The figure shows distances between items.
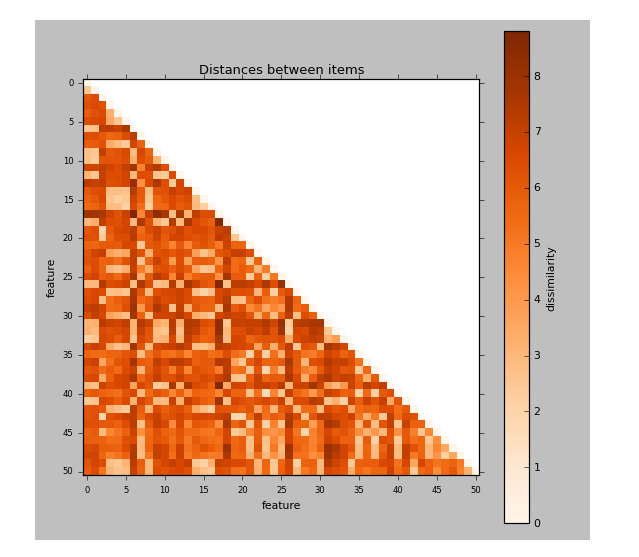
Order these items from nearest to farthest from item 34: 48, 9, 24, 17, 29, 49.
49, 24, 48, 29, 9, 17
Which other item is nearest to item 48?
46
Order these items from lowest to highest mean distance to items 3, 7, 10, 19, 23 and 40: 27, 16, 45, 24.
45, 24, 16, 27
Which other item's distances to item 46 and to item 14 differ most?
37
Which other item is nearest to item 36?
20
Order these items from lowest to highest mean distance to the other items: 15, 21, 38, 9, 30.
15, 21, 30, 9, 38
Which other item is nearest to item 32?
26
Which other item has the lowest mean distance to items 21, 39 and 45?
35
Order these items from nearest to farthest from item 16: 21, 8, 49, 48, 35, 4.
8, 4, 49, 48, 35, 21
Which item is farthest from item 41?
17
